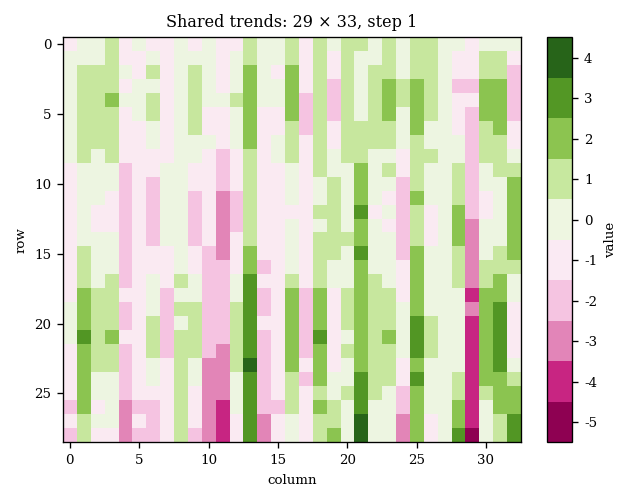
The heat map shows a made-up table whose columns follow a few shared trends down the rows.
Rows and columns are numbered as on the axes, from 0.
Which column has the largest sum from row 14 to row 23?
13
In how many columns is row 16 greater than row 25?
4
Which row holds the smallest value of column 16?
12
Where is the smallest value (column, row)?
29, 28
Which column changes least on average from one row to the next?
27
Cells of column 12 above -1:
17
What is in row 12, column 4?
-2
